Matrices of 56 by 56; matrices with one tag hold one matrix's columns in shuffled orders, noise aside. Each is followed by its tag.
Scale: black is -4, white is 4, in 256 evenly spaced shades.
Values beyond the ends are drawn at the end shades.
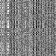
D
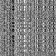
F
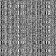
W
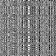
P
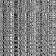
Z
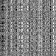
F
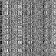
W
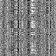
D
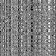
F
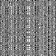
P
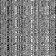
P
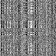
D
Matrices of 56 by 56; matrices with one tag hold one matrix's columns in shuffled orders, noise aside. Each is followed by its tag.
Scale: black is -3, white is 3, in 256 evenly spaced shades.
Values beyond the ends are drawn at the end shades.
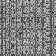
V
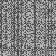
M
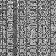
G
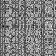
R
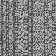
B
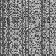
V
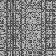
M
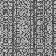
G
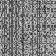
R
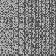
V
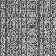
R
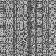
R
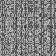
R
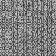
B
